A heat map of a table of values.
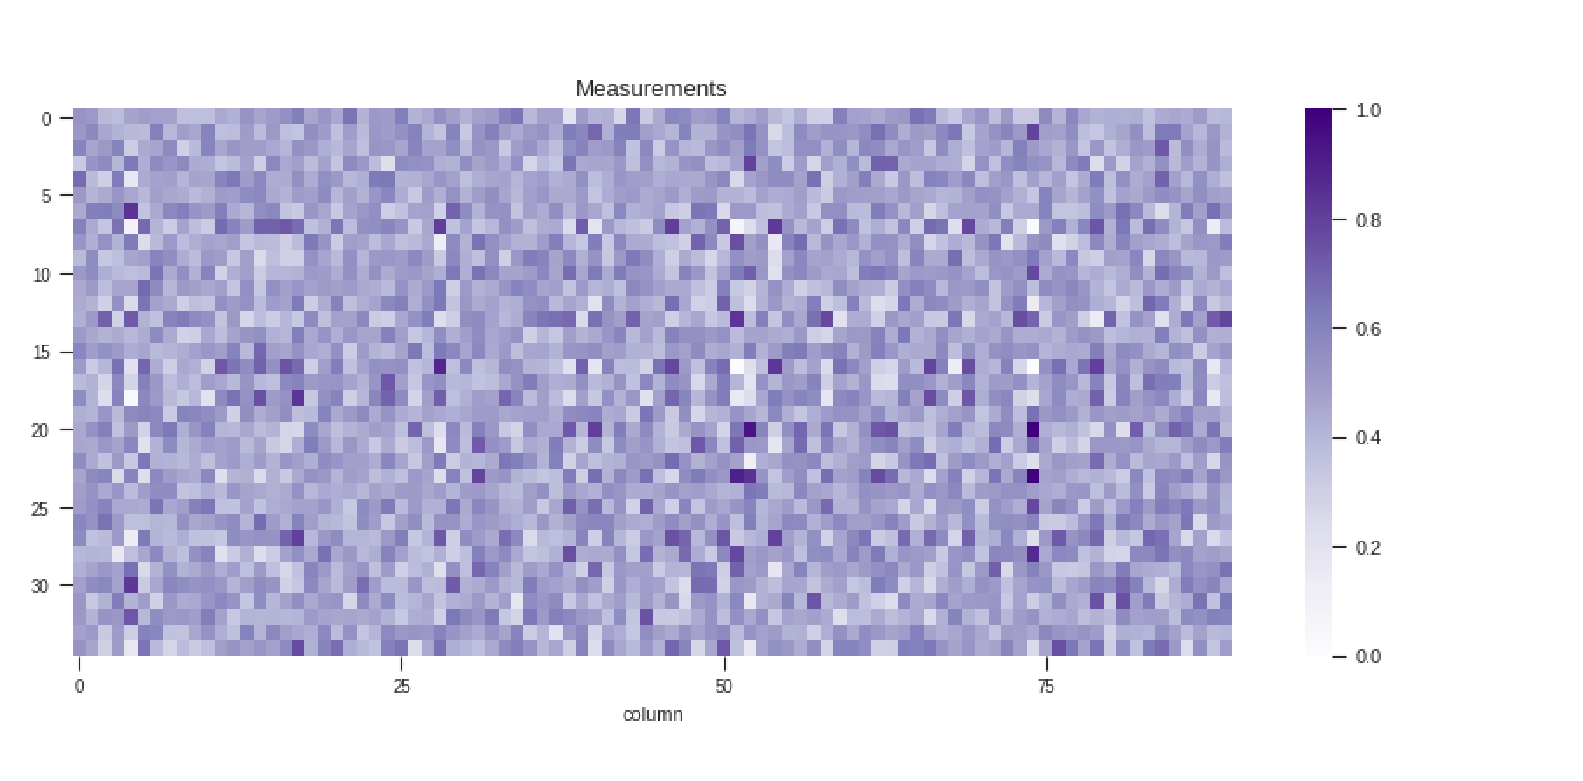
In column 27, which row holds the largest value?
13
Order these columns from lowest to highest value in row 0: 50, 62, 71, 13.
71, 62, 13, 50
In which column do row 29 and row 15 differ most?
28
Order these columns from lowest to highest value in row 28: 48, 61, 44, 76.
48, 61, 76, 44
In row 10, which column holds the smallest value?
54
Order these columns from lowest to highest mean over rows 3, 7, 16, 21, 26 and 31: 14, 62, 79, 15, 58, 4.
4, 58, 62, 15, 14, 79
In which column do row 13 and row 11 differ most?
51
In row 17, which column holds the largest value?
24
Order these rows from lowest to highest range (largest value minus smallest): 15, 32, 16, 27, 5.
5, 15, 32, 27, 16
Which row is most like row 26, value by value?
15
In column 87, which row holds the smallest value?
26
